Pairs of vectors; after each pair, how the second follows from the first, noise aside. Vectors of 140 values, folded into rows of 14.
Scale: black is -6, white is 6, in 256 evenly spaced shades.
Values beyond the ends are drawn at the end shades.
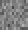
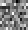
wrapped around, scaled up.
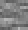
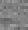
negated, shrunk.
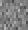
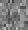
sign-scrambled.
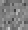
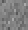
negated, shrunk.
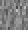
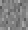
negated, partly zeroed.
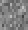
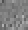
negated, partly zeroed.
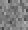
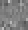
negated, partly zeroed.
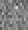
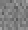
negated, shrunk.
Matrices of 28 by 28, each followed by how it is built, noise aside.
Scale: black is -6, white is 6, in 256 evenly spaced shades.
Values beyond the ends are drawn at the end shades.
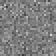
noise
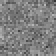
smooth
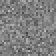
noise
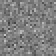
uneven columns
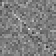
diagonal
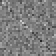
diagonal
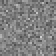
noise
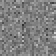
uneven columns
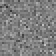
diagonal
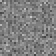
noise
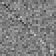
diagonal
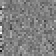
uneven columns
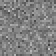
noise
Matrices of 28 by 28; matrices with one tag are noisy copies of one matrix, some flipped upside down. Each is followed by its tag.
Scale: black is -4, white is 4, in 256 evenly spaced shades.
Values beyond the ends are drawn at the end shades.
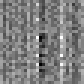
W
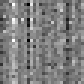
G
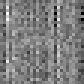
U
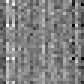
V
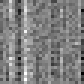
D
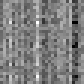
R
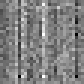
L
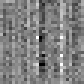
W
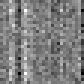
D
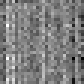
V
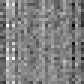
V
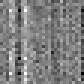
D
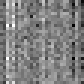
V
